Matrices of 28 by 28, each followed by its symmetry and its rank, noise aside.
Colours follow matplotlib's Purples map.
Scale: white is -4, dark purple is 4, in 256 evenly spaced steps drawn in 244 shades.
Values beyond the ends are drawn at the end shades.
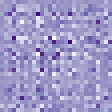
symmetric, rank four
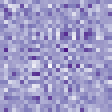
antisymmetric, rank four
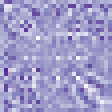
symmetric, rank six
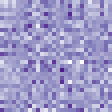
no symmetry, rank four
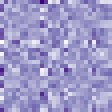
no symmetry, rank three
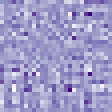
antisymmetric, rank four
